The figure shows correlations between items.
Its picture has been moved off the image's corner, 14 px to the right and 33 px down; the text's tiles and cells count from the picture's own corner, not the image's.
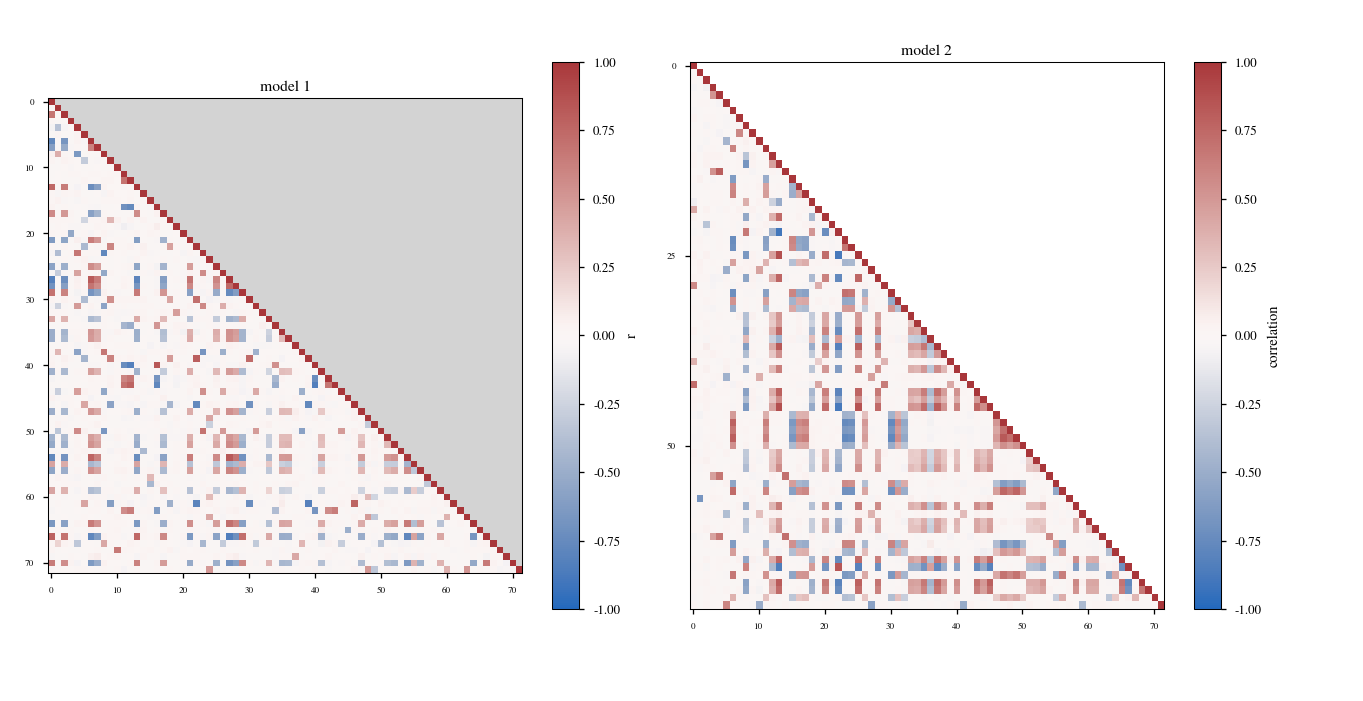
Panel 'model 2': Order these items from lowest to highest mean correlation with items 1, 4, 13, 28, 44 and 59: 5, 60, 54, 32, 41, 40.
5, 32, 41, 54, 60, 40
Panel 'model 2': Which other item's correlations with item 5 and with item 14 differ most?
4
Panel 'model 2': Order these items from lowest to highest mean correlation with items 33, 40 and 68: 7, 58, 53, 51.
7, 51, 53, 58
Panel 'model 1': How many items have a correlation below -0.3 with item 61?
5
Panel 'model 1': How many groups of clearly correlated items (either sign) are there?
12
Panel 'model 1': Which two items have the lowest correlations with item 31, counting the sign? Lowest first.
8, 38
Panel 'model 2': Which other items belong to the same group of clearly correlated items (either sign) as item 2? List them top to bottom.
21
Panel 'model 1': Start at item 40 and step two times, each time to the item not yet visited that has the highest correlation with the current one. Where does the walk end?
34
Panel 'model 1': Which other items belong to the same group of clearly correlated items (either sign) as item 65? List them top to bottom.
45
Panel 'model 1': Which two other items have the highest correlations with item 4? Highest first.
23, 50
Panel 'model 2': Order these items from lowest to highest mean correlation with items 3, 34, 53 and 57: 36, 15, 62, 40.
36, 15, 62, 40
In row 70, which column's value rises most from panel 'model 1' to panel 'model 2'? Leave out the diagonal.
6
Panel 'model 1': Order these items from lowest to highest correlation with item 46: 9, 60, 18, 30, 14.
30, 9, 18, 14, 60
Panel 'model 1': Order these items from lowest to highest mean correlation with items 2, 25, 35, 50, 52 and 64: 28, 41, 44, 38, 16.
38, 16, 44, 41, 28
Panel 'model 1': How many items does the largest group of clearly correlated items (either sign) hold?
25
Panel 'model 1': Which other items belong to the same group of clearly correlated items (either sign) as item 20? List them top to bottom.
3
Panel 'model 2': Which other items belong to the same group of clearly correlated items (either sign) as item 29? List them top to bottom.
0, 19, 39, 42
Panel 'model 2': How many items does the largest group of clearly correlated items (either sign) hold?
28
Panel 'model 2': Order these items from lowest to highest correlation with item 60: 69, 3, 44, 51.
3, 51, 44, 69
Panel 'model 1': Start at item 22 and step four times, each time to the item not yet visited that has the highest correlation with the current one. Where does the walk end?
18
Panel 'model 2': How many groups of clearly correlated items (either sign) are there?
8
